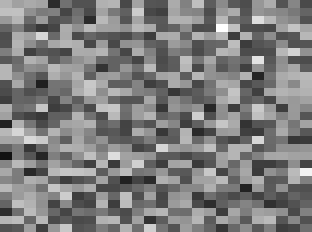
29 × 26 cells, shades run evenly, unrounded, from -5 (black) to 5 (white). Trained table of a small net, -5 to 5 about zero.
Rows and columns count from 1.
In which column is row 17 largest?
2
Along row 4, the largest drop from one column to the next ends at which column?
21
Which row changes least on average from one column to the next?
12
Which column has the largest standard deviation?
22
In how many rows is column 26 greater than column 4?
12
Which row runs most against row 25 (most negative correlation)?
15
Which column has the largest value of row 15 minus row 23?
13
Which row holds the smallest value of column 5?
1
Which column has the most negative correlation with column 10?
3
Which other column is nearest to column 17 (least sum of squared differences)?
23
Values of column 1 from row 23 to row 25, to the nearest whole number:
0 2 0
